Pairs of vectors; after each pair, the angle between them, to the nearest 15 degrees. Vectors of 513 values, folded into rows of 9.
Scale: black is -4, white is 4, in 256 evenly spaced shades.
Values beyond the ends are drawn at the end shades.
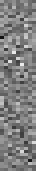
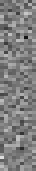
90 degrees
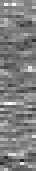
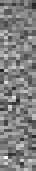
120 degrees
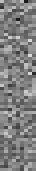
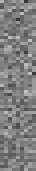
15 degrees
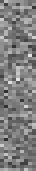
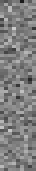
105 degrees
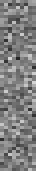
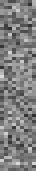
75 degrees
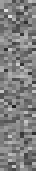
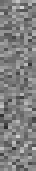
90 degrees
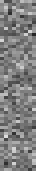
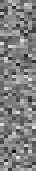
120 degrees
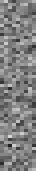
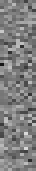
90 degrees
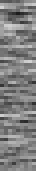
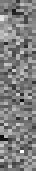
75 degrees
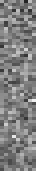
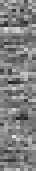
45 degrees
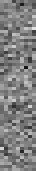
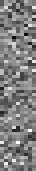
90 degrees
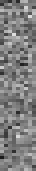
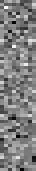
120 degrees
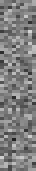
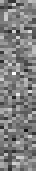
45 degrees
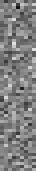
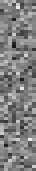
150 degrees
